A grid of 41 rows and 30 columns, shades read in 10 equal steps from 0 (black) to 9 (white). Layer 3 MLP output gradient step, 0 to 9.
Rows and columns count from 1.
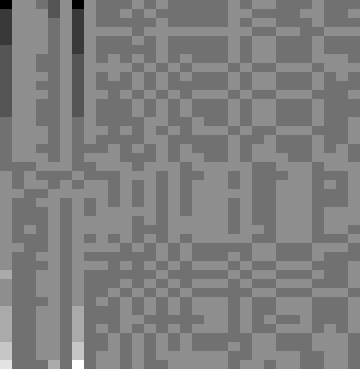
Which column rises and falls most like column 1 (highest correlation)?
7
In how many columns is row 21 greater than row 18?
10
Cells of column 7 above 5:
7
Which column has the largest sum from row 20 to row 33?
1
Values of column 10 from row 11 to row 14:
4 4 4 4
